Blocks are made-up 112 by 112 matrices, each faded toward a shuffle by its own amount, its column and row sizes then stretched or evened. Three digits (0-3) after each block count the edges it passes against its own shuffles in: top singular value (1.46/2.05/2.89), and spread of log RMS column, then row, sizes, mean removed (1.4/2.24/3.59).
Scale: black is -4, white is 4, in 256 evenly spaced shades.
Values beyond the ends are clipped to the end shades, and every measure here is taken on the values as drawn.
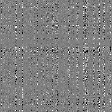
1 3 2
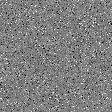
0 0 0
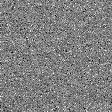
1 0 0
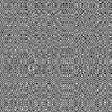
3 2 2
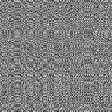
3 0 2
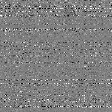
1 1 3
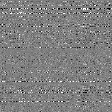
2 1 3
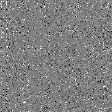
1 2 1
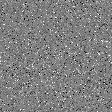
0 0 0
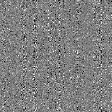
2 2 0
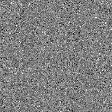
1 1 1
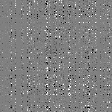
0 3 2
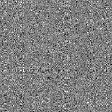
2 2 1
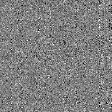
1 2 1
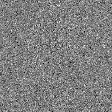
0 1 1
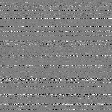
2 0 3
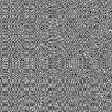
3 1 1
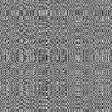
3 3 1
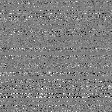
0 0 3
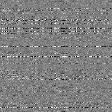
2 1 3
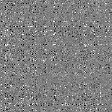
1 2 2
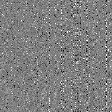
2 2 0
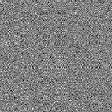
3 1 1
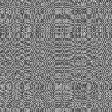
3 2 0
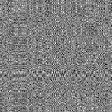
3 1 1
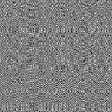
3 2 1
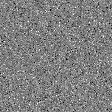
1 0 0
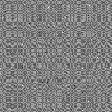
3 1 0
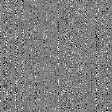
0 3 1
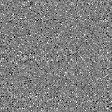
2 1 1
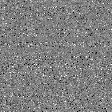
0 0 2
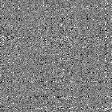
1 2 2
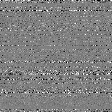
1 0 3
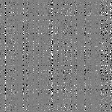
1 3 2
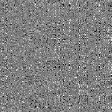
2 2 1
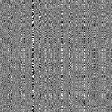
3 3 1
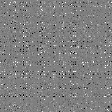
2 2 2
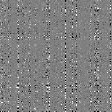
2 3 2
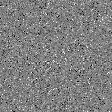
1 0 0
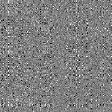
2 2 1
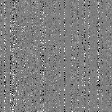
0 3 1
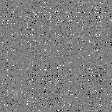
0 2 2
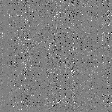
0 2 1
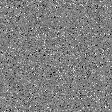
0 0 1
